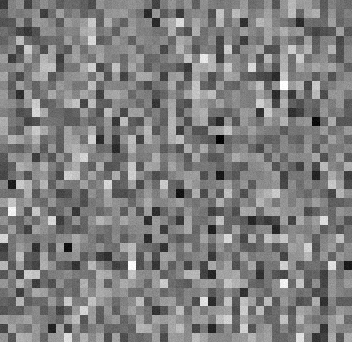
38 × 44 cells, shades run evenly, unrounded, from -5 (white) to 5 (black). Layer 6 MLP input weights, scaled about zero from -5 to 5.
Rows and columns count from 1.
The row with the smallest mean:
36
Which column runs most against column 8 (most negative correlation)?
7
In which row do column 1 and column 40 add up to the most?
20
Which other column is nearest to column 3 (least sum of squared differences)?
21
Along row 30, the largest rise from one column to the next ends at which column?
18
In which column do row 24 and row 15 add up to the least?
5
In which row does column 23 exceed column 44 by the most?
22
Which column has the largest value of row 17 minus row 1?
15
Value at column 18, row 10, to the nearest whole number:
1
